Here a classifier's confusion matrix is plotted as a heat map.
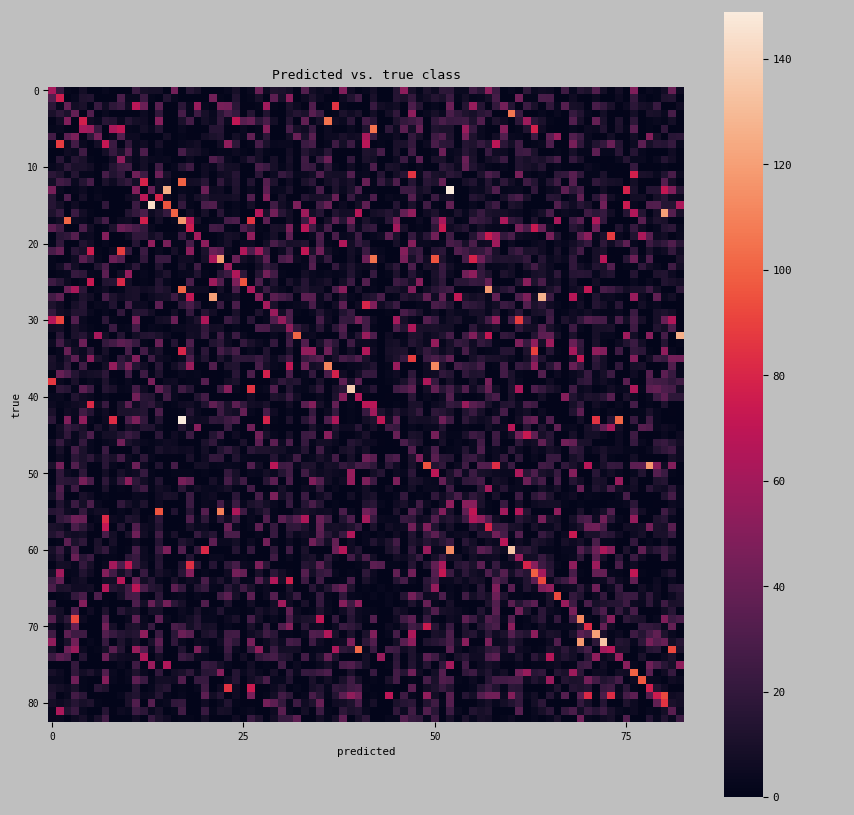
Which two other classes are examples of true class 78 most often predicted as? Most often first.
23, 26
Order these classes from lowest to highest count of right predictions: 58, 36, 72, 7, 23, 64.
58, 23, 7, 64, 36, 72
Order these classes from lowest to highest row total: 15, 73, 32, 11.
11, 15, 32, 73
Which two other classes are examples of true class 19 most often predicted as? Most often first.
73, 57
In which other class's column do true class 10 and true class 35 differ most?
47
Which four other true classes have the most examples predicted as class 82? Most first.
32, 15, 75, 35
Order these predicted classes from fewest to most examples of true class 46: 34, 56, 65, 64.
34, 65, 56, 64
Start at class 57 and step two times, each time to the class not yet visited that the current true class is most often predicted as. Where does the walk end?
1
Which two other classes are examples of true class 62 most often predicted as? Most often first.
18, 10
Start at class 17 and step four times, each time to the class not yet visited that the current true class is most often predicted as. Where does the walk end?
41
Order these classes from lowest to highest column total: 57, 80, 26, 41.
26, 41, 80, 57
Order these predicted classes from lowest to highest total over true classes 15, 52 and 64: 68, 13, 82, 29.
68, 82, 29, 13
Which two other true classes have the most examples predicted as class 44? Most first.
79, 19
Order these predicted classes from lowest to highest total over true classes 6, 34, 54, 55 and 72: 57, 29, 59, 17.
29, 57, 17, 59
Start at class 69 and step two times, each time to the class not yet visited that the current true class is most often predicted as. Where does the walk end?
60
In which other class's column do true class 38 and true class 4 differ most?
36
